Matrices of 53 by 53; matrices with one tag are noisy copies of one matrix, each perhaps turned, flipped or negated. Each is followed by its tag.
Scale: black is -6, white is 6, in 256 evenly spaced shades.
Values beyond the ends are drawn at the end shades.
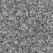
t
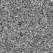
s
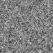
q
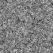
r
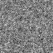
s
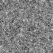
r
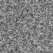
t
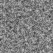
t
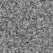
t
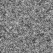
t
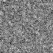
q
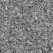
q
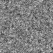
q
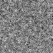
t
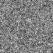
s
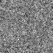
s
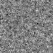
t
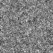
r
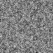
t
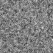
t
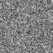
s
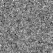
s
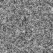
r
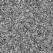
t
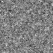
q
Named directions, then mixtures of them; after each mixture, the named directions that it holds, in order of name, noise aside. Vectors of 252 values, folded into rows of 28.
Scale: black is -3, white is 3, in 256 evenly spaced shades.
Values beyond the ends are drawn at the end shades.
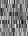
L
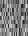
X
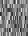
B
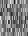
B, L.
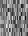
B, X.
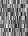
B, X.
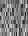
X.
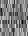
L.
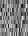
X.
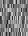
B.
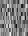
B, X.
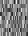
B.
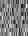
X.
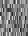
B.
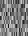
X.
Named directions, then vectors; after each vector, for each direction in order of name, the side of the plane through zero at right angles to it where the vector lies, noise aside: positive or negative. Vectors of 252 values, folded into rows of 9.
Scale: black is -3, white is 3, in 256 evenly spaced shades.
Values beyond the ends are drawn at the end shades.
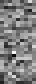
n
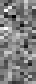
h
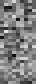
negative, positive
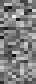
negative, positive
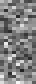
negative, negative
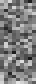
negative, negative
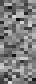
negative, positive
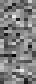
negative, positive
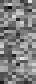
negative, positive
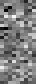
negative, positive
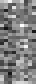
negative, negative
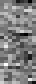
negative, negative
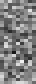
negative, negative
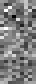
positive, negative
